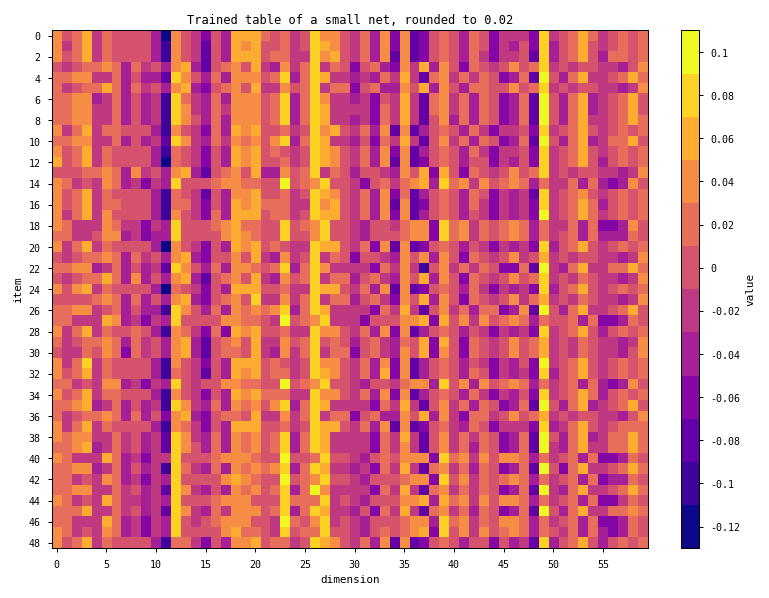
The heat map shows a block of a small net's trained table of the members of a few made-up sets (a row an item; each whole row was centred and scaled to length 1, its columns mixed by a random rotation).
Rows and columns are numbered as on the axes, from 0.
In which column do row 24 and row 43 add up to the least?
11
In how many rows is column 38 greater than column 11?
31
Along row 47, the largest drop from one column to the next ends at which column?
38
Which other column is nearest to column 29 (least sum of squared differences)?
40
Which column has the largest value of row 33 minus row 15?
36
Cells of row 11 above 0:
22
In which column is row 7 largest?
49
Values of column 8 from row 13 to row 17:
0.04 -0.02 0 0 0
